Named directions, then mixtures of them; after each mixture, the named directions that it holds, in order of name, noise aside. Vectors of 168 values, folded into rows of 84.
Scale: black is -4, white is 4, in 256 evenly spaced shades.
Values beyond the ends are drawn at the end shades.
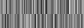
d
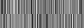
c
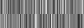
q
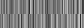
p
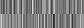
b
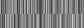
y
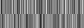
q, y.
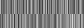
p, y.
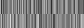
b, y.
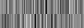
d, q.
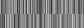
y.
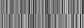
p.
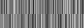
c, p.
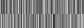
b, p, y.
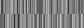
y.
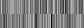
p, q.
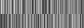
b, q.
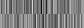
b, d.
